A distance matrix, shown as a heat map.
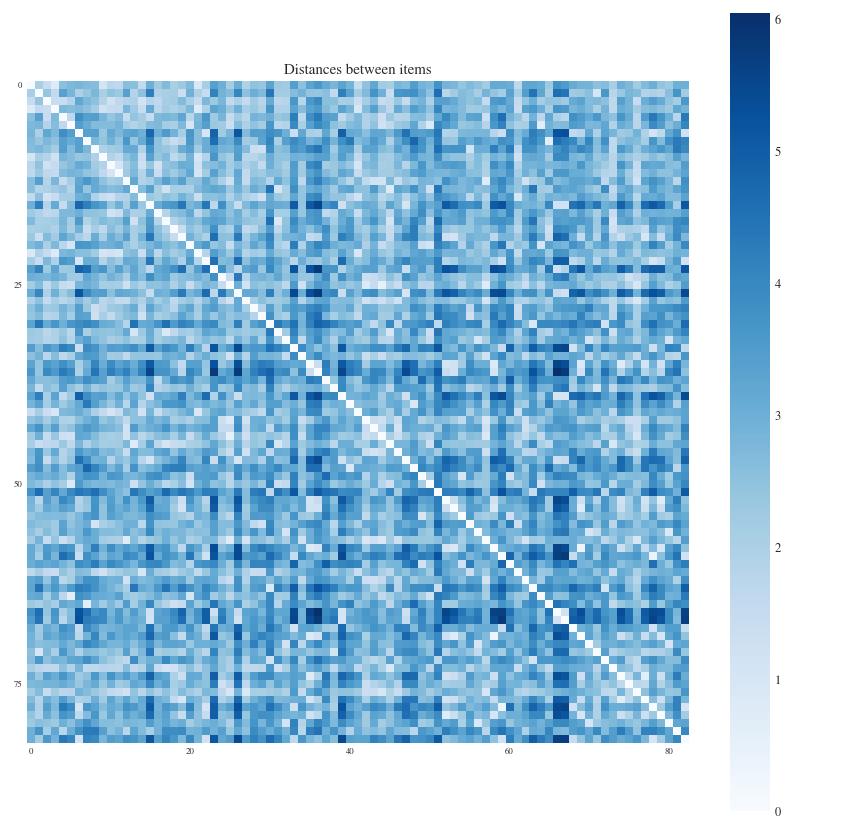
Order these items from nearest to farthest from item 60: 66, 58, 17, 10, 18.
18, 58, 17, 10, 66
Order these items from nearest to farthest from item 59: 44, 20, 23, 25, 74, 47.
74, 25, 44, 20, 47, 23
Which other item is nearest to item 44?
25
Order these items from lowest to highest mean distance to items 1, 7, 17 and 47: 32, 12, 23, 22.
32, 22, 12, 23
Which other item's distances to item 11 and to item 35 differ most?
10
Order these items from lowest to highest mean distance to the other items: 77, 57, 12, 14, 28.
57, 14, 12, 77, 28
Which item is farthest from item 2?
36
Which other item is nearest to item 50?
5
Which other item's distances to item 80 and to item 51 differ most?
56
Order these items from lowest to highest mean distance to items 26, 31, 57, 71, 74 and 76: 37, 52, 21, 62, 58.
21, 62, 52, 58, 37
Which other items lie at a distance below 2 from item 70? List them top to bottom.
32, 34, 56, 80
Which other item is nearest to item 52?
79
